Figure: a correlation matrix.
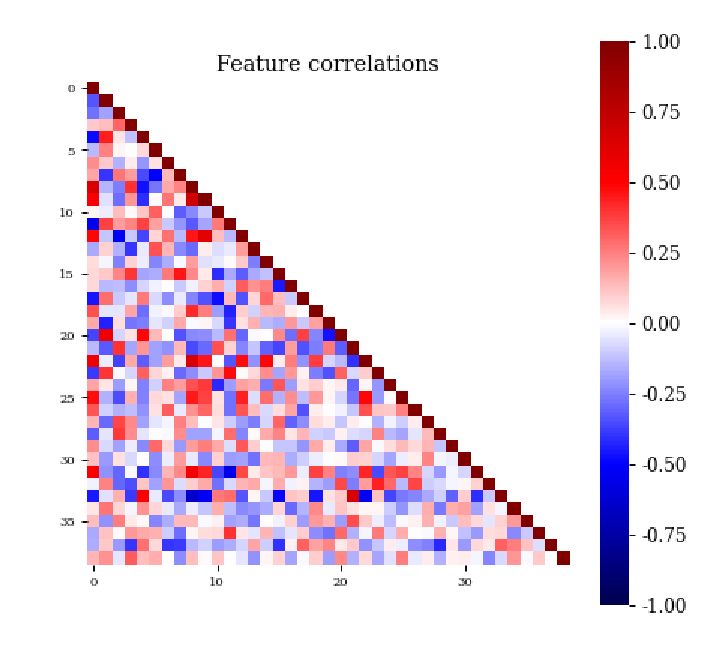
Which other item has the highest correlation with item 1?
20
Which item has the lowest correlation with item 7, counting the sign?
5
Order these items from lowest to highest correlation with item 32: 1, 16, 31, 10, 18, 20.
10, 18, 16, 31, 1, 20
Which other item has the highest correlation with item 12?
9
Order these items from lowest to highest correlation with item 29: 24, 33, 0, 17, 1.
33, 17, 1, 24, 0
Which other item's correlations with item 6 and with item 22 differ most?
14
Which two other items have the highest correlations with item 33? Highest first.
21, 4
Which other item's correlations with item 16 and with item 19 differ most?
23
